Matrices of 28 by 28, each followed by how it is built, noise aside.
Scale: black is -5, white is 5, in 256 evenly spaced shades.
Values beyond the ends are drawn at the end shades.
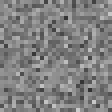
repeating columns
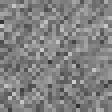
Hankel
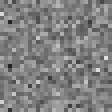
repeating rows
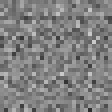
repeating columns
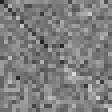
diagonal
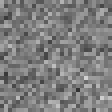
Hankel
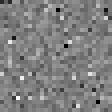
sparse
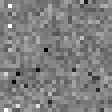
sparse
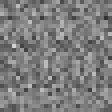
repeating columns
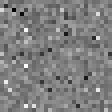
sparse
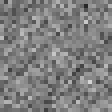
Hankel
